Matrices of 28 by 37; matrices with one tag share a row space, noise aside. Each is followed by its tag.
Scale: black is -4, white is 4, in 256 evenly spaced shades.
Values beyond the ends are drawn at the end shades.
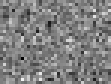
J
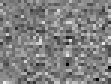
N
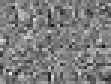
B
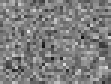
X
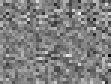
N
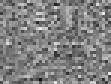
N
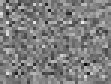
X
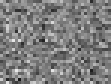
X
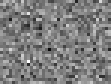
J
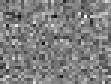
X
